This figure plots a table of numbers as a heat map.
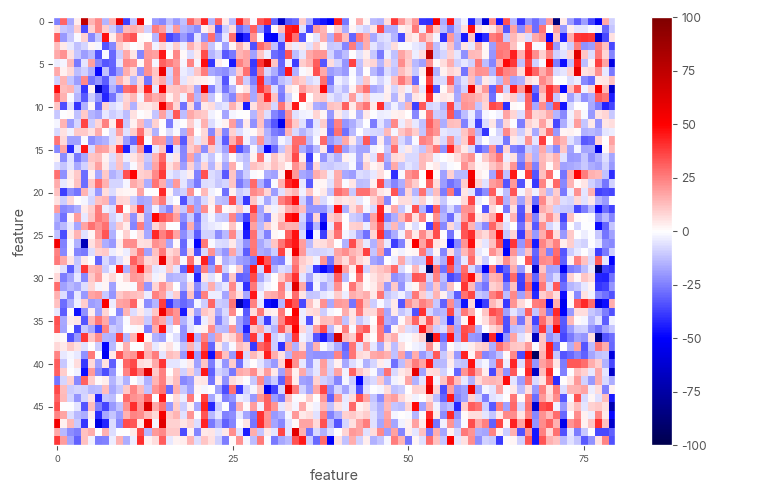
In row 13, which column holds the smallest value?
61
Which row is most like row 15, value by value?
12
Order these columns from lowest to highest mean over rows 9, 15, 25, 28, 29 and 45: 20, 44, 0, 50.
20, 44, 50, 0
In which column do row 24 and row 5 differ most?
77
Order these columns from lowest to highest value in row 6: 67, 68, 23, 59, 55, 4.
23, 4, 55, 59, 68, 67
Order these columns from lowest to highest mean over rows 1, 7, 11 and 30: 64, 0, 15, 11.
64, 0, 11, 15
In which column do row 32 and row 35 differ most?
30
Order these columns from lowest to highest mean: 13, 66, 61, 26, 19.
66, 61, 26, 13, 19
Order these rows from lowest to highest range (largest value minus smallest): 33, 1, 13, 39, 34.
13, 1, 34, 33, 39
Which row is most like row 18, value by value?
40
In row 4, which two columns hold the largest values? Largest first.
53, 74
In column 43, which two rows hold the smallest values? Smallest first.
42, 43
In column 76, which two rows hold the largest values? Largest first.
2, 33
